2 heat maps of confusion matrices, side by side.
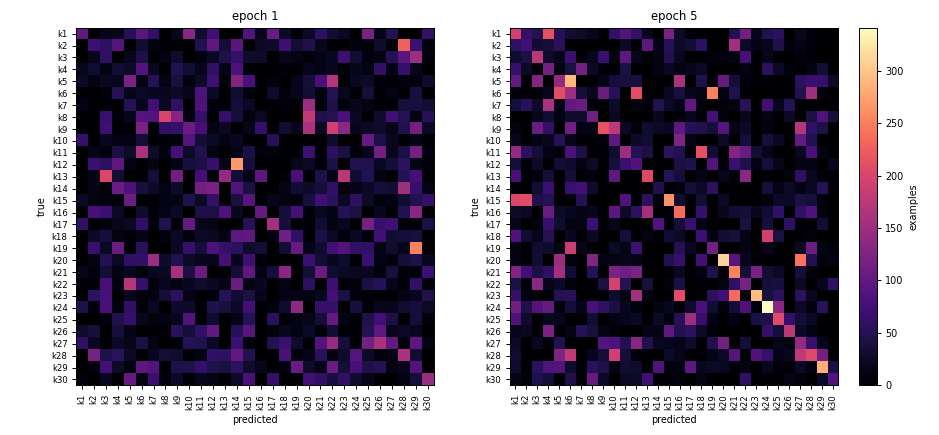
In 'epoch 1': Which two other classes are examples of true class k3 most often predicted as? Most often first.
k29, k28
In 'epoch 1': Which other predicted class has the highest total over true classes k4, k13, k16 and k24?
k3
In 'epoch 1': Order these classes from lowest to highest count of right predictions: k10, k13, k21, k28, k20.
k20, k10, k21, k13, k28
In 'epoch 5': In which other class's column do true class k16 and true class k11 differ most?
k18
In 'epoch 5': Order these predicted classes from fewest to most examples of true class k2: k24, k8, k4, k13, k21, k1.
k8, k24, k4, k1, k13, k21
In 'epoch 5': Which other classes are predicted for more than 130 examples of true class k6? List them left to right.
k5, k12, k19, k28
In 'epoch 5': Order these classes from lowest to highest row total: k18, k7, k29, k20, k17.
k17, k18, k7, k29, k20
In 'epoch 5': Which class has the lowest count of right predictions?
k14
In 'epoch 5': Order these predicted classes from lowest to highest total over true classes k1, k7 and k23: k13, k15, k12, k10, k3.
k13, k3, k10, k15, k12
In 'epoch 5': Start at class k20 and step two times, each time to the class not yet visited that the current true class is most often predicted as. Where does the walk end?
k12
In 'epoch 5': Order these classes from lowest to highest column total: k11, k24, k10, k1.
k11, k24, k10, k1
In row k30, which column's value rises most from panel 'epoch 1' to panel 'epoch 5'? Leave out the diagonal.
k8
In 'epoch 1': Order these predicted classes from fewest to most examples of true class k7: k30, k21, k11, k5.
k21, k30, k5, k11
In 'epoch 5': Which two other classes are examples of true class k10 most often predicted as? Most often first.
k16, k27
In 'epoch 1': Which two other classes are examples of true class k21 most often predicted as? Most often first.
k9, k18
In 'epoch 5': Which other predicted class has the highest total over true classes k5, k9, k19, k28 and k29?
k6
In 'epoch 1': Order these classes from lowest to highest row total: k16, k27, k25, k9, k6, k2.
k6, k25, k16, k2, k27, k9
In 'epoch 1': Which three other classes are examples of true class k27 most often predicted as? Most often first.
k26, k22, k25
